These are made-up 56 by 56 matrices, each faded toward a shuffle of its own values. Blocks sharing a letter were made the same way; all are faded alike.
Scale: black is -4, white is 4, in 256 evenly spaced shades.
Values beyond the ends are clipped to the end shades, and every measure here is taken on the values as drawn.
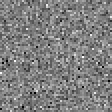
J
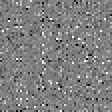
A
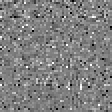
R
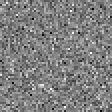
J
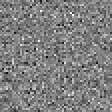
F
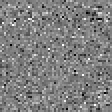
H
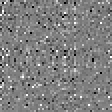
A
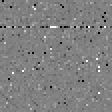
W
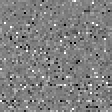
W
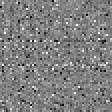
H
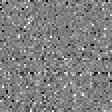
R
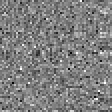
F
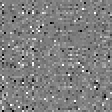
A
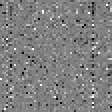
A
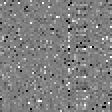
A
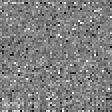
H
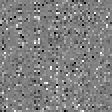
A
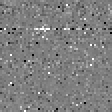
W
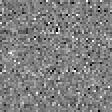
H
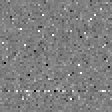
W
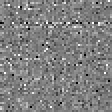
H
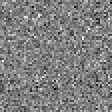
F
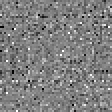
H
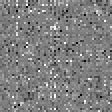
A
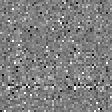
H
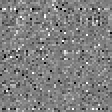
R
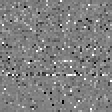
W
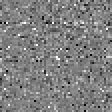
R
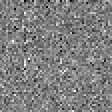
F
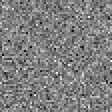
F
